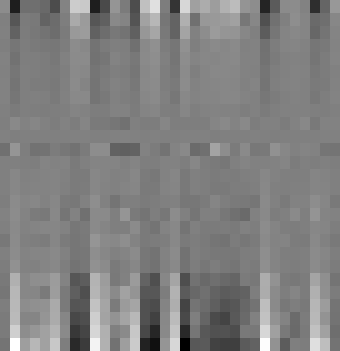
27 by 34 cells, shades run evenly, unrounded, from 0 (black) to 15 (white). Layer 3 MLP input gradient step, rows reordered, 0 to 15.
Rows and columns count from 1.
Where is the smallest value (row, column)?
27, 19
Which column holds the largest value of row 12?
22
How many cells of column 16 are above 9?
3
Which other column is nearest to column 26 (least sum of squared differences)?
29
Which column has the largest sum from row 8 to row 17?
2
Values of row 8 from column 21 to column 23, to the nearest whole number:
8 8 8
